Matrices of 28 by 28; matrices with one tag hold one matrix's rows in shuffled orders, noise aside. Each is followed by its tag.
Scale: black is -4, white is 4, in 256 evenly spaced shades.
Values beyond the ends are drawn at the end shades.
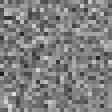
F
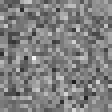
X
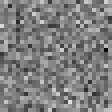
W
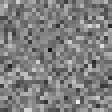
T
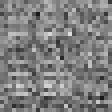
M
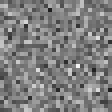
T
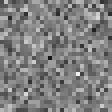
T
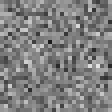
T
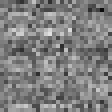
M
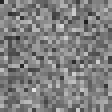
X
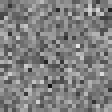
T
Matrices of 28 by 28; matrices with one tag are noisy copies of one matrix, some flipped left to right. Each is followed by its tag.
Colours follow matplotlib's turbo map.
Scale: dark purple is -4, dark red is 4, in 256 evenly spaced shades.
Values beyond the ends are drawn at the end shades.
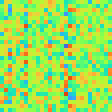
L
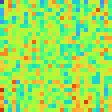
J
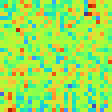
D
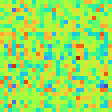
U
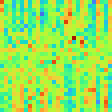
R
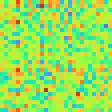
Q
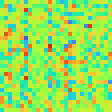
L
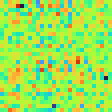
Q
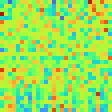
D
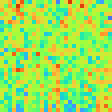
D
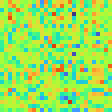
Q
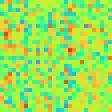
L
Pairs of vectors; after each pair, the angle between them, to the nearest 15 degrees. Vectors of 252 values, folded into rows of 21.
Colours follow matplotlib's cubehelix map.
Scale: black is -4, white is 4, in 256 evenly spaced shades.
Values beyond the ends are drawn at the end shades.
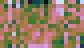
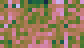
30 degrees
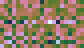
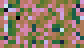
90 degrees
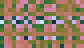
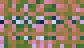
165 degrees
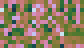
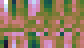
90 degrees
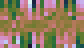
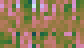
135 degrees
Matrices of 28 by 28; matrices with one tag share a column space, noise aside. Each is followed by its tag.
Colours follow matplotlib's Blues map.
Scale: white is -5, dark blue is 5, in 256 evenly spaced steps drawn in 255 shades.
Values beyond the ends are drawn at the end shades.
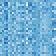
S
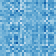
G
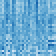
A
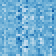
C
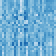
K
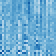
A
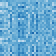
S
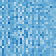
C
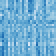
K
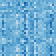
S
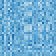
G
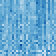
A
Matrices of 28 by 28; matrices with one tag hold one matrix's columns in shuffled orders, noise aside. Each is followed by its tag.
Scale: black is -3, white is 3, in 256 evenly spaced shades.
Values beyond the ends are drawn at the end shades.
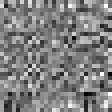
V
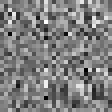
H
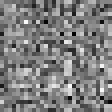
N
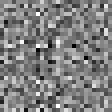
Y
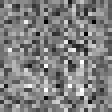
N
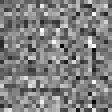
Y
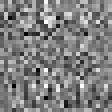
H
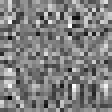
H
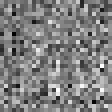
N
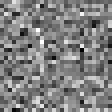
Y
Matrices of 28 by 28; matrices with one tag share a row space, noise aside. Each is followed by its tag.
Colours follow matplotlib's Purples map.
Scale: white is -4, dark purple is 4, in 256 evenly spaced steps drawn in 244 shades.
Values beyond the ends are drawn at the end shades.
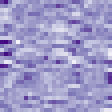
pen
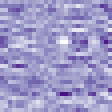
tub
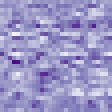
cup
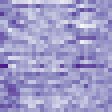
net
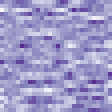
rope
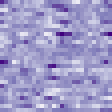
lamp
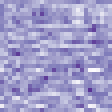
cup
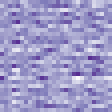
cup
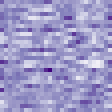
rope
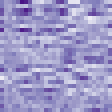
rope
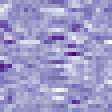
pen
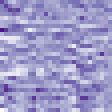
net
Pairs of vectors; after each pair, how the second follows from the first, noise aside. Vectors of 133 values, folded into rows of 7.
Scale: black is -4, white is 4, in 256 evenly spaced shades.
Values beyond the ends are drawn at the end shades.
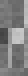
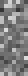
shuffled.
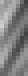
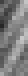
negated.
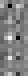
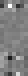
negated, partly zeroed.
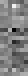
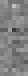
shrunk.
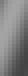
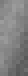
shrunk.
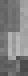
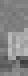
partly zeroed.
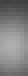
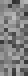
shuffled.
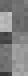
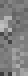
partly zeroed.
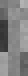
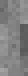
reversed, shrunk.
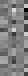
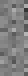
shrunk.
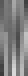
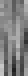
negated.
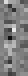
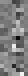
reversed.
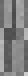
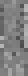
reversed, partly zeroed.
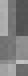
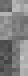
reversed.
